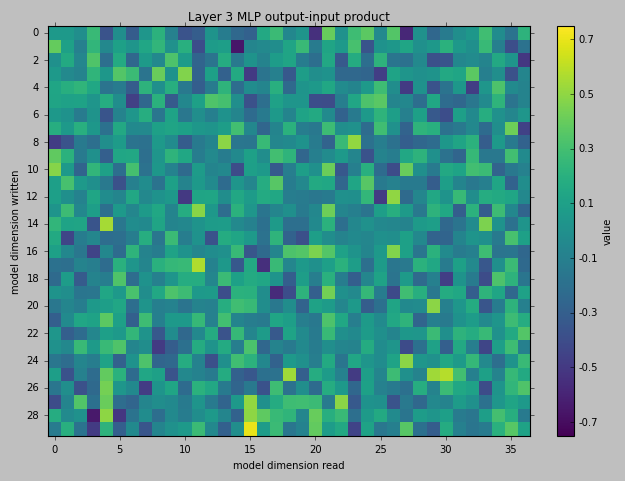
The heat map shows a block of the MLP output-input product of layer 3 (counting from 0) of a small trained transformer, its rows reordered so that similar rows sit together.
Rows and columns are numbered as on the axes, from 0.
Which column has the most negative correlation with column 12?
7
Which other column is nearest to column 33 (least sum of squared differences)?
0
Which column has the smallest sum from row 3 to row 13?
36
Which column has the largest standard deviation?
15
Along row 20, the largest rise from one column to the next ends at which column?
29
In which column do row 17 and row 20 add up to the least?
33
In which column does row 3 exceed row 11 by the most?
5
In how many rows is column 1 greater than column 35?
13
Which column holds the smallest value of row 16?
3
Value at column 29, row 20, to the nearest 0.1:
0.5
